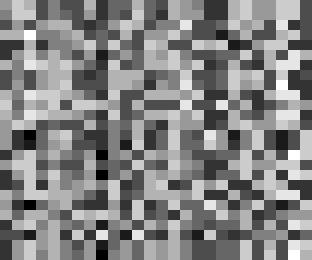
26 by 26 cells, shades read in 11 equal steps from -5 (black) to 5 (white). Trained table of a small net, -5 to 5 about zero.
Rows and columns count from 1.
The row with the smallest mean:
24
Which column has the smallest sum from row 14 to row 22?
9
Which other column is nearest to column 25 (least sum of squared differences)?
3
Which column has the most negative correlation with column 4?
22
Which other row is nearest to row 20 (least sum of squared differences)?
10
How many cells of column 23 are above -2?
17
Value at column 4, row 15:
-1
